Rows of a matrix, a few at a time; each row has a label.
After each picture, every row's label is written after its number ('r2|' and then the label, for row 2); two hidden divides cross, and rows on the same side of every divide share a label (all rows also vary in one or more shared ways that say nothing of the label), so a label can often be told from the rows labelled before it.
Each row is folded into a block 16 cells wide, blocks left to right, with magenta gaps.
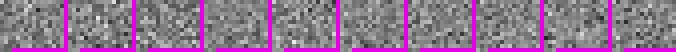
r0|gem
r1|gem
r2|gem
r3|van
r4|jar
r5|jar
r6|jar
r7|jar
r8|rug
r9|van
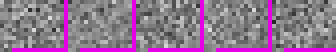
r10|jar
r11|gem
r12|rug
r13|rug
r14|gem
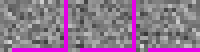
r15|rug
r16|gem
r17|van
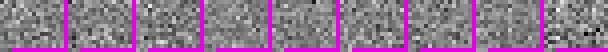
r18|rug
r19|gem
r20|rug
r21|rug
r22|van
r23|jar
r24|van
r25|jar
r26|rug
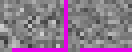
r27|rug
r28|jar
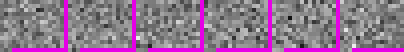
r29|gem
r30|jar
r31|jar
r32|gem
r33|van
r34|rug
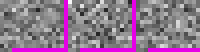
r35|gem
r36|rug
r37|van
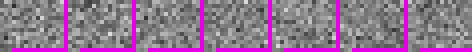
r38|rug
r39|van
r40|jar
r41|rug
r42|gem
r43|gem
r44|jar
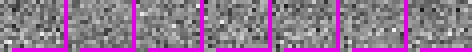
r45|rug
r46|gem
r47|gem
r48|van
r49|rug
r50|gem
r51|van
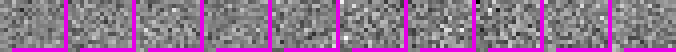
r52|van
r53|van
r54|rug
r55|jar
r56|jar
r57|jar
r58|van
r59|van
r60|van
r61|gem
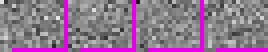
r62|van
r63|rug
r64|jar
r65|gem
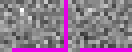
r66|gem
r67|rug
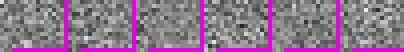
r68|gem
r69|van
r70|van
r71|jar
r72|gem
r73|gem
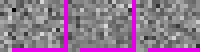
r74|van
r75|gem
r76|van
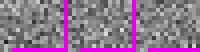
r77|jar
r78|gem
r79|van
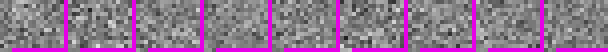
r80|rug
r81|van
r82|rug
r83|gem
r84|jar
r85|van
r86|gem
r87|jar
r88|jar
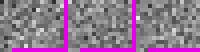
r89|rug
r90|gem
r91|van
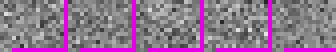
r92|gem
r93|van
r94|gem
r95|jar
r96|van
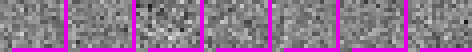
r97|gem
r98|van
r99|gem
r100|van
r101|jar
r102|jar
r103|gem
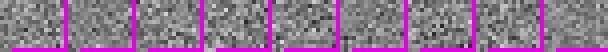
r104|rug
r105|rug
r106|gem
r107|jar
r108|rug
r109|rug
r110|van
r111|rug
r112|rug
